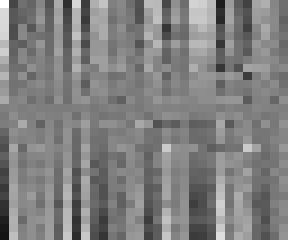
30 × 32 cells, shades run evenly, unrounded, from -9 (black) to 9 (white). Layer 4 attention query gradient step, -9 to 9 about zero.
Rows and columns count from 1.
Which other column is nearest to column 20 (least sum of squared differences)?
5
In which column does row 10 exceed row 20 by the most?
1
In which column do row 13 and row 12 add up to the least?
28
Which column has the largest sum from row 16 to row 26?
25
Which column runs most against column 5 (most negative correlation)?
3
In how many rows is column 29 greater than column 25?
13
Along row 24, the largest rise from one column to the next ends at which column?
2
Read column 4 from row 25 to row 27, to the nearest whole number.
2 1 1
